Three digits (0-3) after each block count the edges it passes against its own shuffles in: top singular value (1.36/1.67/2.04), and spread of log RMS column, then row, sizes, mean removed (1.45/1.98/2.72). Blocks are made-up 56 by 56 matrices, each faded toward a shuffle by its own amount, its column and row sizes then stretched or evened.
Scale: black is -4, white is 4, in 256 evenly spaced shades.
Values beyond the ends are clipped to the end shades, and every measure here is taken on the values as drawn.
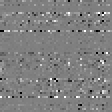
1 1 3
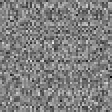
3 1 1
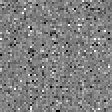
0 1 1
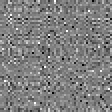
3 1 0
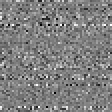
0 0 3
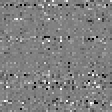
1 1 3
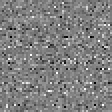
1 0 2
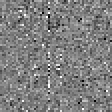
2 1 0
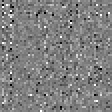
1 2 1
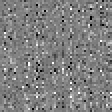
2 2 0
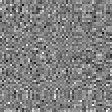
3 0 0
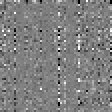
2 3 2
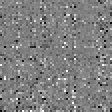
0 2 2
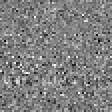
1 0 2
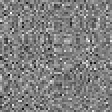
3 1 0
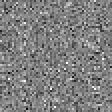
2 1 0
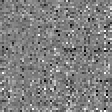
1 2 1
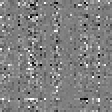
0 3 2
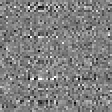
3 1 2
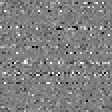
1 0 3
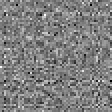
3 1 1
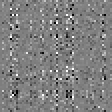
3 3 2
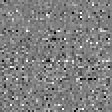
1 1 2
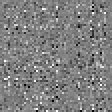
0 2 1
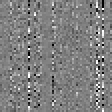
3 3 0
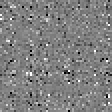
0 2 2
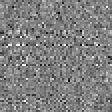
3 0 2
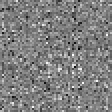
2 2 0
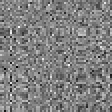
3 1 0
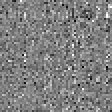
1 2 0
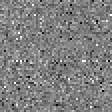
0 0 1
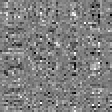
3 2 1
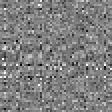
3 2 1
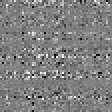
0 2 3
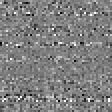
0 0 3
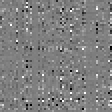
2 3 2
